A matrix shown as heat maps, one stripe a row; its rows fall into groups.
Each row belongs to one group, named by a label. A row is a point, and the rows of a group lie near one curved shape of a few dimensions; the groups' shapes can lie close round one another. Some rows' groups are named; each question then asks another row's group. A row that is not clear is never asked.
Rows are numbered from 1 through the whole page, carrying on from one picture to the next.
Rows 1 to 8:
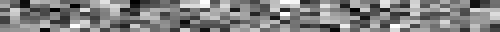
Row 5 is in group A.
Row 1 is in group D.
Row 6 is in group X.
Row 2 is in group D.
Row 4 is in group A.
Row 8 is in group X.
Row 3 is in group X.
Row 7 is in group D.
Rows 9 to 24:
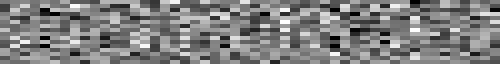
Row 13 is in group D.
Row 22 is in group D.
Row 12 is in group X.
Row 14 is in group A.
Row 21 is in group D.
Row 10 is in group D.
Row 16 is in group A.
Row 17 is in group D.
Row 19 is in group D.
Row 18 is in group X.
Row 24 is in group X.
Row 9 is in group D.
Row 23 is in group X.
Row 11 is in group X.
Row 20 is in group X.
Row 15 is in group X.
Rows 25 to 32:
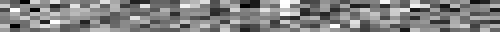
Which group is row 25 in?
D
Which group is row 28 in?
D
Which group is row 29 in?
D
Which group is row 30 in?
X
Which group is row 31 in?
X
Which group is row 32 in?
D
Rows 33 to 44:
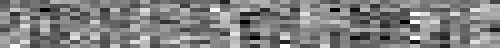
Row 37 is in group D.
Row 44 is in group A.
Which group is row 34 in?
X
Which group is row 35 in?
X
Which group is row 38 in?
D
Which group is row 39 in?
D
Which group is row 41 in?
A
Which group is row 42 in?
A
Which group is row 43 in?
D
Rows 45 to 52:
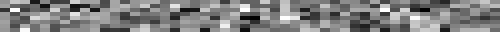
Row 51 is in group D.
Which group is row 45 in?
A
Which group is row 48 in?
D
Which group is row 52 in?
D
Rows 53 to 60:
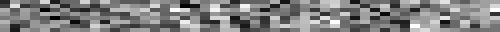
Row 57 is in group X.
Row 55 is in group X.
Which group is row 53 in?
X
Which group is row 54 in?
A
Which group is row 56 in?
D
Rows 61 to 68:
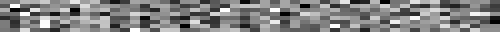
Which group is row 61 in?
D
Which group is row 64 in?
D
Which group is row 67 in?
X
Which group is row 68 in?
D
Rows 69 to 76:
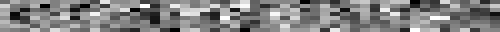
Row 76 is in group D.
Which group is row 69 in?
D
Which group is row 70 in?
X
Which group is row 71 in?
D
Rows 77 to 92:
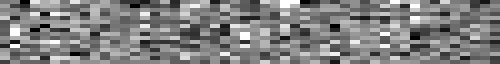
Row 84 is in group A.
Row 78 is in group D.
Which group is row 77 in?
D
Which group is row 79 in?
D
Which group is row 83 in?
X
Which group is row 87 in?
X
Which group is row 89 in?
D
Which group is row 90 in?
D
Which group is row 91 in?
X
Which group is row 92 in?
X
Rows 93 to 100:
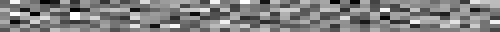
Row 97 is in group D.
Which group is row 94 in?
X
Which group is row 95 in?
D
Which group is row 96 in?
A
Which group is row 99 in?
D
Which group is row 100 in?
X
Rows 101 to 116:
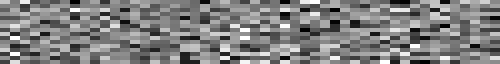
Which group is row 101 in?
D
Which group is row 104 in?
D
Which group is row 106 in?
X
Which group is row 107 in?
A
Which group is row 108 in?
D
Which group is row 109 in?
X
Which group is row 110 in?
A
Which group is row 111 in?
D
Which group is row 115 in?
X
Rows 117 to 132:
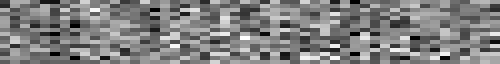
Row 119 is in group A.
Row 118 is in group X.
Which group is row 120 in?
X
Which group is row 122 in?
D
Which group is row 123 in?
D
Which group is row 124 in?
D
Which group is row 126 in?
D
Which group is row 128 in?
X
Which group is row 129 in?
D
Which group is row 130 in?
X
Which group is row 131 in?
D
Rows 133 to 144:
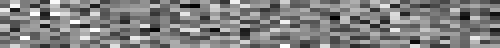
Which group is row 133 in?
X
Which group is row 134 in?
A
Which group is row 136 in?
X
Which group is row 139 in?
X
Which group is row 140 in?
A
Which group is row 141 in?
X
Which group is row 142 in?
D
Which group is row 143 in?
D
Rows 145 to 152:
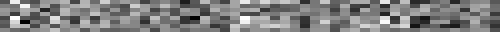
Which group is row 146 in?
D
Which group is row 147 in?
X
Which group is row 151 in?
A
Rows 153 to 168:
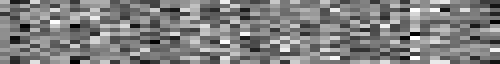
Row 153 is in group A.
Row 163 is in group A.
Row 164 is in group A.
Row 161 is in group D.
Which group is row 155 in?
D
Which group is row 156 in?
X
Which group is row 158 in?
X
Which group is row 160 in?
A
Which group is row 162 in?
D
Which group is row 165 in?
A
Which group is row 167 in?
D
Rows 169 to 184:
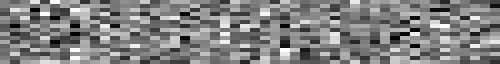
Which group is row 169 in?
X
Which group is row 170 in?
A
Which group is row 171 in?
A
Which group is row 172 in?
X
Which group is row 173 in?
D
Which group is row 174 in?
D
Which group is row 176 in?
D
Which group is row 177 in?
D
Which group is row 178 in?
X
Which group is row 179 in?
X
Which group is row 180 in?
D
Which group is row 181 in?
D
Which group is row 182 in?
A
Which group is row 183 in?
D
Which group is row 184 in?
X
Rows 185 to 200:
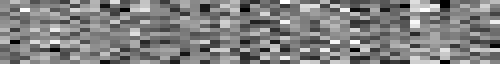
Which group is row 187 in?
D
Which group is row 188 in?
X
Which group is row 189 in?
D
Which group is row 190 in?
A
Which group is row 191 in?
D
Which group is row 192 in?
X
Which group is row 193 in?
D
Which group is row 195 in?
X
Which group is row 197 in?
X
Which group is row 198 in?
X
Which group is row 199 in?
D
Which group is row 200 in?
D
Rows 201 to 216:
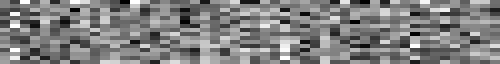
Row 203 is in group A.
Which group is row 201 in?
D
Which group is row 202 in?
D
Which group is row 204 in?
A
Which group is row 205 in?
X
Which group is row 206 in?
X
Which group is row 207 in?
A
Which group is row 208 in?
A
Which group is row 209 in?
D
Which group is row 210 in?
A
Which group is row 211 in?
D
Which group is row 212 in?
A
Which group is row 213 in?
A
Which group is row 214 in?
A
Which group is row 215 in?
A
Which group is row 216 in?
D
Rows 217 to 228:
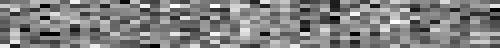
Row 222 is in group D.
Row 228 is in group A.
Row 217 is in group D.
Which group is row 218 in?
X
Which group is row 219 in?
A
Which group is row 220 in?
X
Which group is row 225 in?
X
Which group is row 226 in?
A
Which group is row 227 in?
X
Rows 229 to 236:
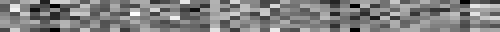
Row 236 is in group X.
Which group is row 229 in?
X
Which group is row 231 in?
A
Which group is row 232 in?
D
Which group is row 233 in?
X
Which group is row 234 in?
X
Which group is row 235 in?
X
